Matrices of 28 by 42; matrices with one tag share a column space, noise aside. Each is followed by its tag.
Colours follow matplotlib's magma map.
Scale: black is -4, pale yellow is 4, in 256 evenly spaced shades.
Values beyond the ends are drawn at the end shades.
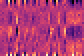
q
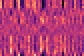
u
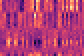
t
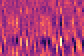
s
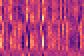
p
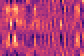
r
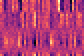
t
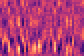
s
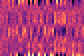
q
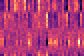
t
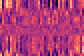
u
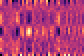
q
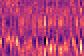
s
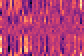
u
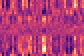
u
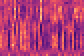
p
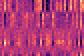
t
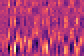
s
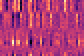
t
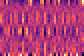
q
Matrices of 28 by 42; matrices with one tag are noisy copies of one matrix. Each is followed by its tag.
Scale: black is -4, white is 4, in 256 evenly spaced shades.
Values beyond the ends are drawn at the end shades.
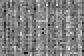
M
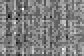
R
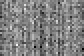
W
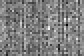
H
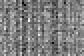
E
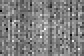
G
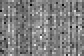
G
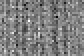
E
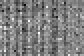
E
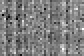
R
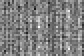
M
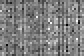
H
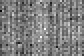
G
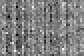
R
